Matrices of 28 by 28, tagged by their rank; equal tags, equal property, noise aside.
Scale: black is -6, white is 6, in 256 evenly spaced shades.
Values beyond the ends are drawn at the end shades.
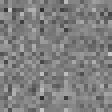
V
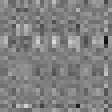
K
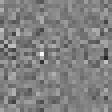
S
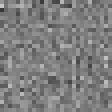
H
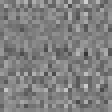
S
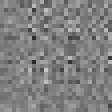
K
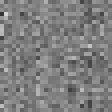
V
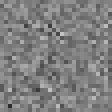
H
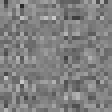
S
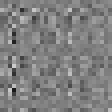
K
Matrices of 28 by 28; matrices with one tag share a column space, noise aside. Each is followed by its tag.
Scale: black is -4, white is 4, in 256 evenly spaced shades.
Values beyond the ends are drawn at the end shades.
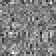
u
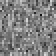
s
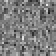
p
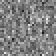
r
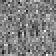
u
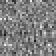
u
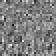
u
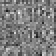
p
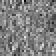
s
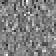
s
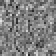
s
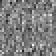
s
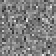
r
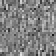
s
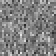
u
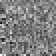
r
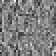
s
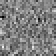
r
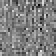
s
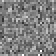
r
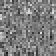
p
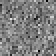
r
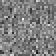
r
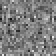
r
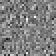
r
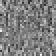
s
